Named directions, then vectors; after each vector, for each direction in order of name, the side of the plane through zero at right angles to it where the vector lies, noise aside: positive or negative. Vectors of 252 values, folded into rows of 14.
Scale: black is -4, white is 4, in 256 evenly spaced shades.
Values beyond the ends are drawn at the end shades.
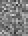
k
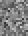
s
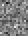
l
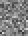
negative, negative, positive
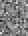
positive, positive, positive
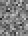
positive, negative, positive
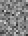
negative, negative, negative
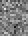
positive, negative, negative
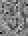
negative, negative, negative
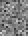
positive, positive, negative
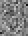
negative, negative, negative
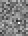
negative, negative, positive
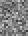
negative, negative, positive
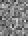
positive, positive, positive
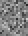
negative, negative, negative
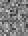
negative, positive, negative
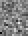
negative, negative, positive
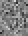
negative, negative, negative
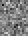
positive, negative, negative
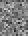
positive, positive, negative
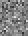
negative, negative, positive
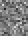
negative, positive, positive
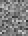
positive, positive, negative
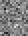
negative, positive, positive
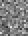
positive, positive, positive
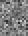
positive, positive, negative
